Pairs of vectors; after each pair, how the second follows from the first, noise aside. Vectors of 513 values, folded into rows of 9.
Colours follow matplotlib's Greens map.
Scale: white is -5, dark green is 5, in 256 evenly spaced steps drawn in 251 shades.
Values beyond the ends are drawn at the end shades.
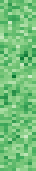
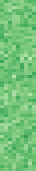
negated, shrunk.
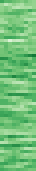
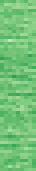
shrunk.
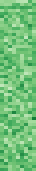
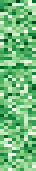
wrapped around, scaled up.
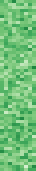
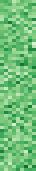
sign-scrambled.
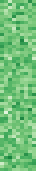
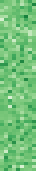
wrapped around, partly zeroed.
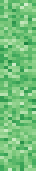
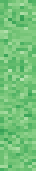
wrapped around, shrunk.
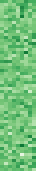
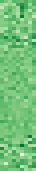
partly zeroed.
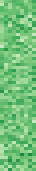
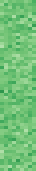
shrunk.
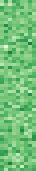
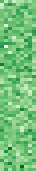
sign-scrambled.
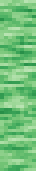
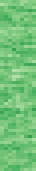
shrunk.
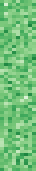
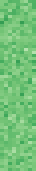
wrapped around, negated, shrunk.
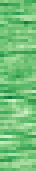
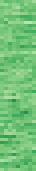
negated, shrunk.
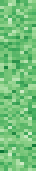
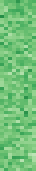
wrapped around, negated, shrunk.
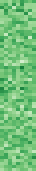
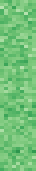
negated, shrunk.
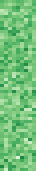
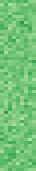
wrapped around, negated, shrunk.
